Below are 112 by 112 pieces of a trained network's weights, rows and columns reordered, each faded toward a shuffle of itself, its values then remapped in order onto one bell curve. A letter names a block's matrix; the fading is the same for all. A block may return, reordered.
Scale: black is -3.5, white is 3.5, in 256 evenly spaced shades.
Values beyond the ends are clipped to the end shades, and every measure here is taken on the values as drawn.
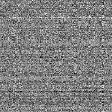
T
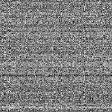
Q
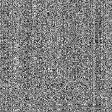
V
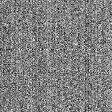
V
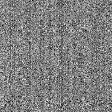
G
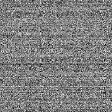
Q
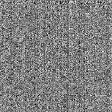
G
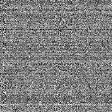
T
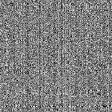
V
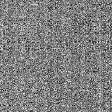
G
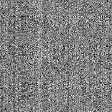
V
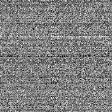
T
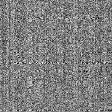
V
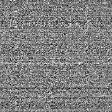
Q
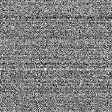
Q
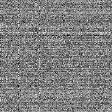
T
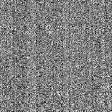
G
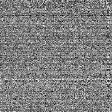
T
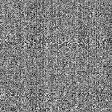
G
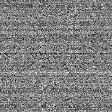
T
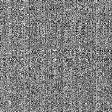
V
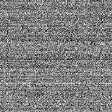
Q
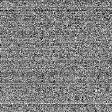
T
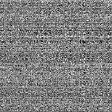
Q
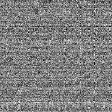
T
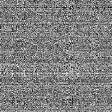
T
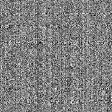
V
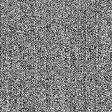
G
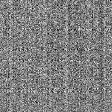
V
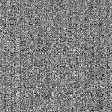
G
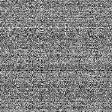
T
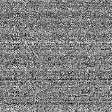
Q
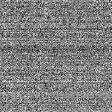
Q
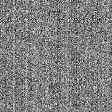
V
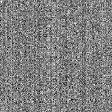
V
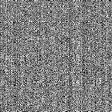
V
